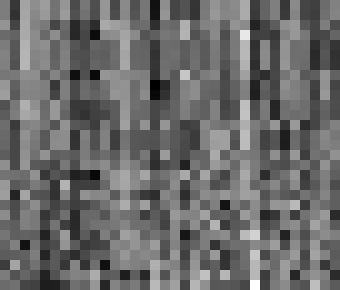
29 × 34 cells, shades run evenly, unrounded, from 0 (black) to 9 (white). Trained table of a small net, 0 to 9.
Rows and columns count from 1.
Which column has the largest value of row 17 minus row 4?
10
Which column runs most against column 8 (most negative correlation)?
11
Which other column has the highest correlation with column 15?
30
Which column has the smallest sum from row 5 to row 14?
16
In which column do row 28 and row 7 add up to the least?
34
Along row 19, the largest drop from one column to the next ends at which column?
8
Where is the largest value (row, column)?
29, 26
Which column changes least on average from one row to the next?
18
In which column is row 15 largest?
25
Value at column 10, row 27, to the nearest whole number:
4
